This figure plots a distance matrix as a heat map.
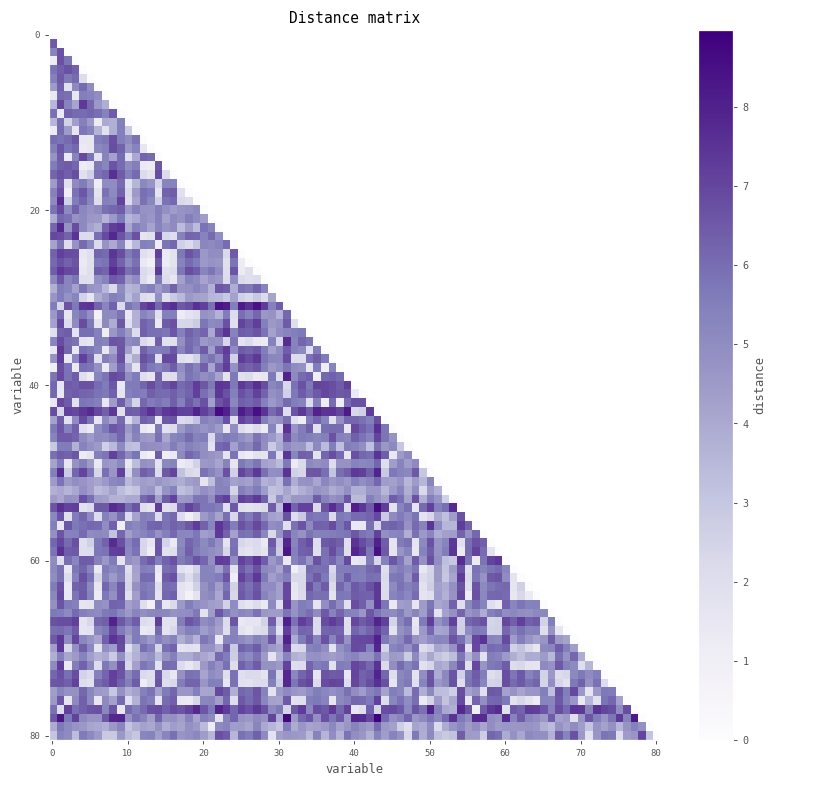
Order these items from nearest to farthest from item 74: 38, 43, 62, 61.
61, 62, 38, 43
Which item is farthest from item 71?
78
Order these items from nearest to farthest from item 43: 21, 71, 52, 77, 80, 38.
77, 52, 80, 71, 21, 38
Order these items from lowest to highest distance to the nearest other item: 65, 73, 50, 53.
65, 73, 50, 53
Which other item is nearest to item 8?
29
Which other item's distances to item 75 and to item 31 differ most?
57
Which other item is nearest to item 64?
18
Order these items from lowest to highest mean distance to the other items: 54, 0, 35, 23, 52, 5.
52, 5, 35, 0, 23, 54
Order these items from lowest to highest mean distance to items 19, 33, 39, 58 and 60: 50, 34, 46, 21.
50, 21, 46, 34
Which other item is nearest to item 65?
13
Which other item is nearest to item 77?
56
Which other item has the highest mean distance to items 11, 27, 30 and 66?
43
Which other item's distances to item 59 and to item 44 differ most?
54
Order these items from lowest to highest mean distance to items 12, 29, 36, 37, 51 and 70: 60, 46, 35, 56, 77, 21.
21, 35, 46, 60, 56, 77
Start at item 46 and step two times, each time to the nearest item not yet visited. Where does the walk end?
79
